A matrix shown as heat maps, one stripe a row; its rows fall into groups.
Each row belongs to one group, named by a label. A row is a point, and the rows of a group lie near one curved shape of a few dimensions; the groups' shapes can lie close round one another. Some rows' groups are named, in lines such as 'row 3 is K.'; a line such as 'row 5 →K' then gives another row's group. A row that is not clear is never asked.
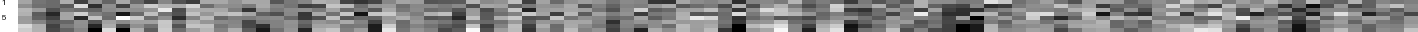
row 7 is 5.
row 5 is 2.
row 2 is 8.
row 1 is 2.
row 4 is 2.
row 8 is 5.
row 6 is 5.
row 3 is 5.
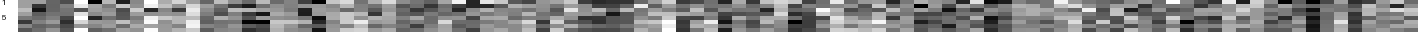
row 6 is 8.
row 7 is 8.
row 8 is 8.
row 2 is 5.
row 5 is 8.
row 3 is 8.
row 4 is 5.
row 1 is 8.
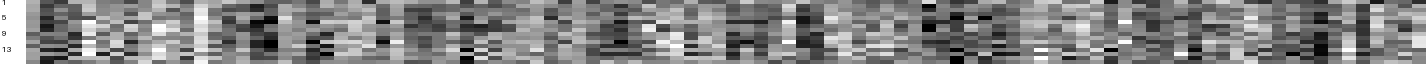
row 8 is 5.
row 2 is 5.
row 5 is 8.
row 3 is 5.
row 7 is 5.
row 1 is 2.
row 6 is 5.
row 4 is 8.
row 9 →8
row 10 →8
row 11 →5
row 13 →2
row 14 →8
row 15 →2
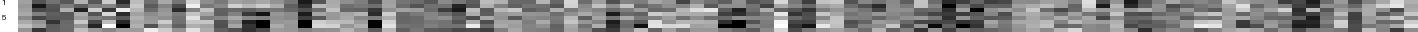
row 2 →8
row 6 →5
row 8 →5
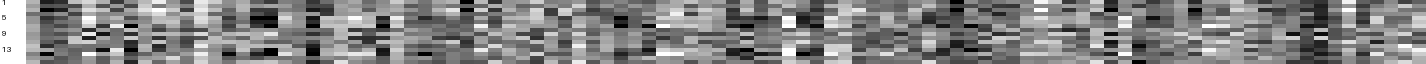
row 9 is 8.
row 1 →2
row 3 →2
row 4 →8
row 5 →5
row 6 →5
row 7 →5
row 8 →2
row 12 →8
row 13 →5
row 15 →5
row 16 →8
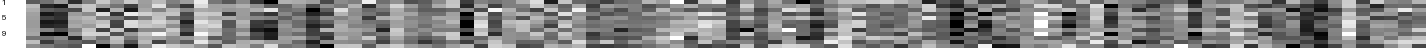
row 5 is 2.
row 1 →8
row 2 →2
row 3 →8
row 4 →2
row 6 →2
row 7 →2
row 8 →5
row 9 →2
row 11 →8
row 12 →8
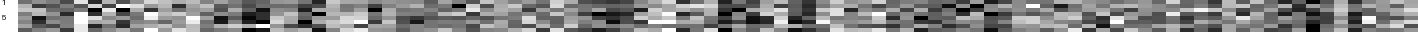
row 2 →2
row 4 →8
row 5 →5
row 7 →8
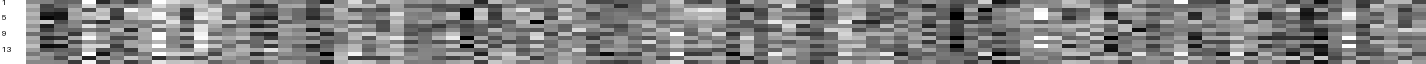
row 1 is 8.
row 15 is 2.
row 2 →5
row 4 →2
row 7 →5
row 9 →8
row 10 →2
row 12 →2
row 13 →8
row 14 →8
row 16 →8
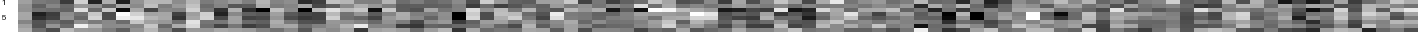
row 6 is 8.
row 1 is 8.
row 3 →5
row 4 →2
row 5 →2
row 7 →5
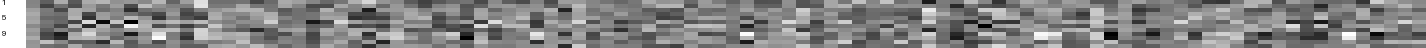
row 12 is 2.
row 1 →5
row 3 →2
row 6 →8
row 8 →5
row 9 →2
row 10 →2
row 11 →5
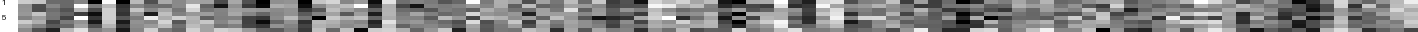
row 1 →5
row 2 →5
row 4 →5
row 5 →8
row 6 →5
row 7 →5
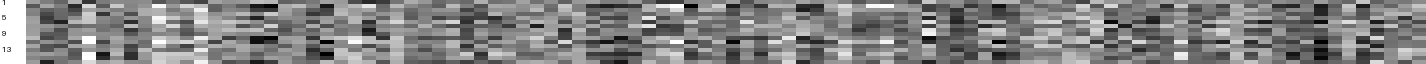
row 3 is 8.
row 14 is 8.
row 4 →8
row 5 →5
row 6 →2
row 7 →5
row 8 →2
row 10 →5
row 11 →8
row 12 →2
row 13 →8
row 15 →8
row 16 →5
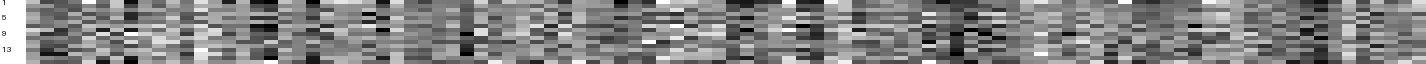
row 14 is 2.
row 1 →5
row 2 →5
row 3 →8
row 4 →2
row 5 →5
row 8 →5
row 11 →5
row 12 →2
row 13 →8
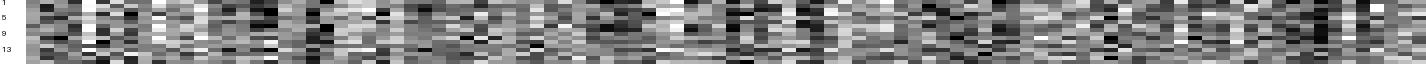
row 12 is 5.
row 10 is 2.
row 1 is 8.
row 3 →5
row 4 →5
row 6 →5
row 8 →8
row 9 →8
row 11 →8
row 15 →8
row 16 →5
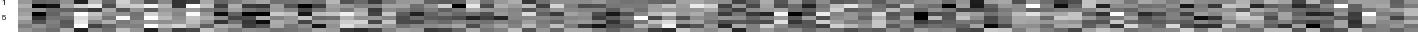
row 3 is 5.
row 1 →2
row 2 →2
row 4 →5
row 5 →5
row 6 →5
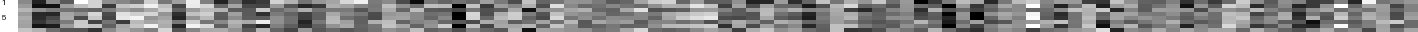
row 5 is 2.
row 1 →5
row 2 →2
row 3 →5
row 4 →2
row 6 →8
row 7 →2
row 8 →5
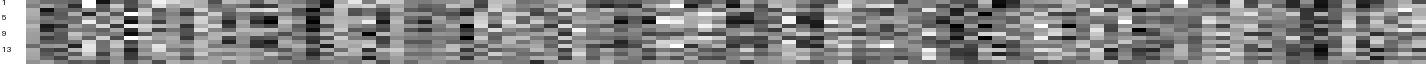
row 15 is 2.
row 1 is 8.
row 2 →8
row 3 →8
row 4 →2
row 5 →5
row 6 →5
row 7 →2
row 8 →8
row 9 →2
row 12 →8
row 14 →8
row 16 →5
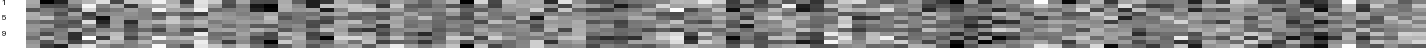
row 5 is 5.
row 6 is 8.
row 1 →2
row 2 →5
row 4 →2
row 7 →5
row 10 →8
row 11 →8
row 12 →2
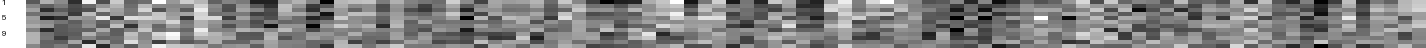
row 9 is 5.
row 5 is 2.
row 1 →8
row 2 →8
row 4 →8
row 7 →5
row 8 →8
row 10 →5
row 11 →2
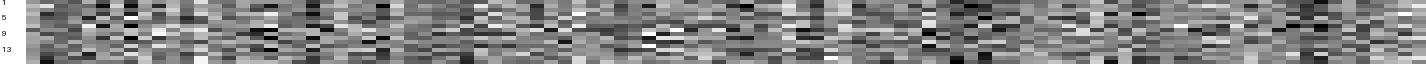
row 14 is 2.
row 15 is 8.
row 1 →8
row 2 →5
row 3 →5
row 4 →8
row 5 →2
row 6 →2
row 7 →8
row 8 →8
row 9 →5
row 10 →5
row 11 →2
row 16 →8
